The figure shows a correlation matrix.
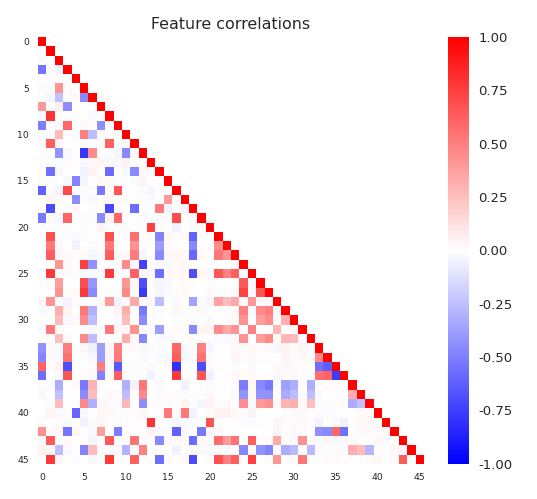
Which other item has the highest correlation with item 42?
35
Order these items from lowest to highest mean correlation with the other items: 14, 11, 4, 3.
14, 4, 3, 11
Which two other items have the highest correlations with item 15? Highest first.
40, 17
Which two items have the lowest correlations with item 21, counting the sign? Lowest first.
18, 14
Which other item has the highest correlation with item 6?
12
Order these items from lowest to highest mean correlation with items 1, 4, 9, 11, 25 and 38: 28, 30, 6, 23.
30, 6, 28, 23
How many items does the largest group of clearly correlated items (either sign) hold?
15
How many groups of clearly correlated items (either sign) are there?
5
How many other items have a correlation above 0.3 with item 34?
6
